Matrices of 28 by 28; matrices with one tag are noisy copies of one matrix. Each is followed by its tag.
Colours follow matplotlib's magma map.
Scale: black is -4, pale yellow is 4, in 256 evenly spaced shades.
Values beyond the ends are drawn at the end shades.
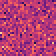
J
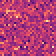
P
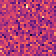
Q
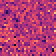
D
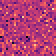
P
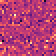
P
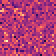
D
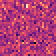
Q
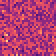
D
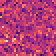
D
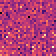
J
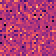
J
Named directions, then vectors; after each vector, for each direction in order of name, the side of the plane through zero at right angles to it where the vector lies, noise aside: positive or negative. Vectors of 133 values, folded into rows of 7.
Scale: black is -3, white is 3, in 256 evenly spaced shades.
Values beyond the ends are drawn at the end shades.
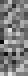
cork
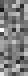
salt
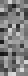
positive, negative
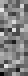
negative, negative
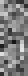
negative, negative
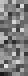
negative, negative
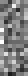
negative, positive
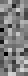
positive, negative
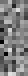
positive, negative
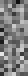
positive, negative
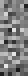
negative, negative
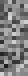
positive, positive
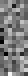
positive, negative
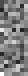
positive, positive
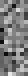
positive, negative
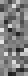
negative, positive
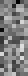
positive, negative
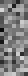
positive, negative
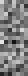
negative, negative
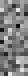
positive, negative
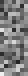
positive, positive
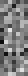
positive, negative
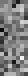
positive, negative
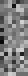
positive, negative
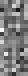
negative, positive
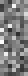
negative, positive
